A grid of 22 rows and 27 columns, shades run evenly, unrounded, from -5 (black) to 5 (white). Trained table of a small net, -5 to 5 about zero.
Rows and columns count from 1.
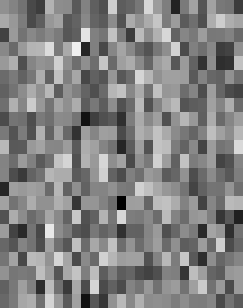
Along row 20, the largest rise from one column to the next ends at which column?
22
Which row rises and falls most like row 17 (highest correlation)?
13
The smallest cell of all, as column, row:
14, 15
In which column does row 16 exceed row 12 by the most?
9
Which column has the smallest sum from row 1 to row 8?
23
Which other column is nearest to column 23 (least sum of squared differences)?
3
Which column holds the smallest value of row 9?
10
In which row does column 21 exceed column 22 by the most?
19
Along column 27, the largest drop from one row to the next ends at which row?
16
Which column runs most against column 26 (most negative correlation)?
6
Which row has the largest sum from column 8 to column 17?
12
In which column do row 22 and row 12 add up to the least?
25
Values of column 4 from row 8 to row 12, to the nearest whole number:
3 -2 -2 1 0
